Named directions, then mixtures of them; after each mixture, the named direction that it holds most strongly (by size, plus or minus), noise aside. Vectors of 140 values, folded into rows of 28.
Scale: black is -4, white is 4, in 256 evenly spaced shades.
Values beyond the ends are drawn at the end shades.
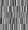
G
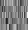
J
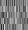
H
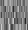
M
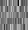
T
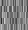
G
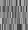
G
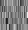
J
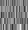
H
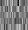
T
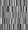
G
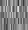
T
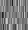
J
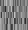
M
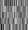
M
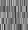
H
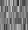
T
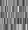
M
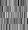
J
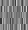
G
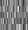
H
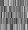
J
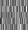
G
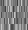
M
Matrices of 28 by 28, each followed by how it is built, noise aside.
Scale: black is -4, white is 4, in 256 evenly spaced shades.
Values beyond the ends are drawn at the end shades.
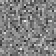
repeating columns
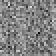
blocks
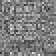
blocks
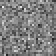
noise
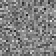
noise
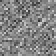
Hankel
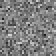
noise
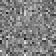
low rank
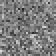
noise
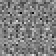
repeating columns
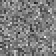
noise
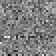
uneven rows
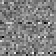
uneven rows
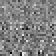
uneven rows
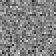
repeating columns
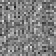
blocks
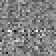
uneven rows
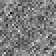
Hankel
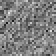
Hankel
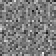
repeating columns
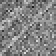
Hankel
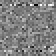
uneven rows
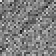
Hankel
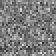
repeating columns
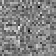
low rank
